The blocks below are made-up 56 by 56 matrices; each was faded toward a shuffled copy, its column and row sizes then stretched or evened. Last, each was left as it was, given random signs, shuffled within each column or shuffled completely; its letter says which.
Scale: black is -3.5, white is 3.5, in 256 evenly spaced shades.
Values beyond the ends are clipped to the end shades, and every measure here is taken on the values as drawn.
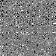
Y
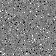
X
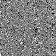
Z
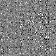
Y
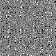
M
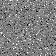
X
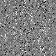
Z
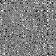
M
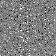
Z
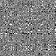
M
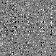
Y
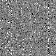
Z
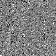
Z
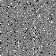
Z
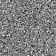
X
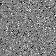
X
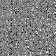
Z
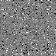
Y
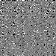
M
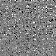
M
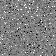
X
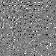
M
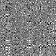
M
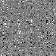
Y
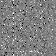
Z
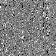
Z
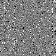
Z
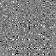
M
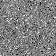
X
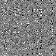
Y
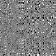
M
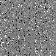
Z
